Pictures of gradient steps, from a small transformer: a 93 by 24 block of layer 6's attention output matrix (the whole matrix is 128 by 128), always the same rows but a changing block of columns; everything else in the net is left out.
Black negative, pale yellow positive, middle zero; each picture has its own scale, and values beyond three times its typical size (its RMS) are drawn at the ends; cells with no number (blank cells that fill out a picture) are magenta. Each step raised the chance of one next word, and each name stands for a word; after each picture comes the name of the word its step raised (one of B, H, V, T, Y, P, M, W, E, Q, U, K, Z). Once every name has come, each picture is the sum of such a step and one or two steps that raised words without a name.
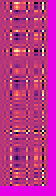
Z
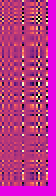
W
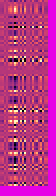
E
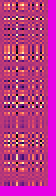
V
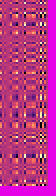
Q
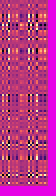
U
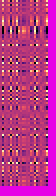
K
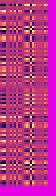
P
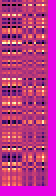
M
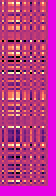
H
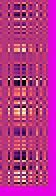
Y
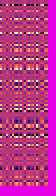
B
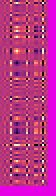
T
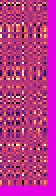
T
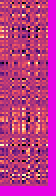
T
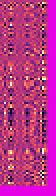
Y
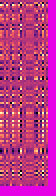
V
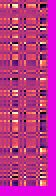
M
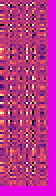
V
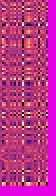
W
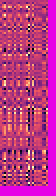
Y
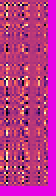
Y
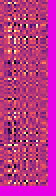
T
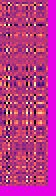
Y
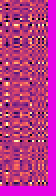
W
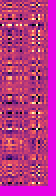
U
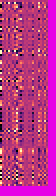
Z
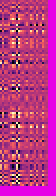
Q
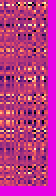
Z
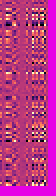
Q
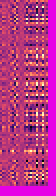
W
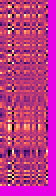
Q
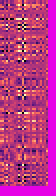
M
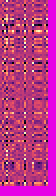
K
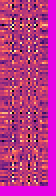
M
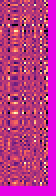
K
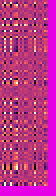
Y
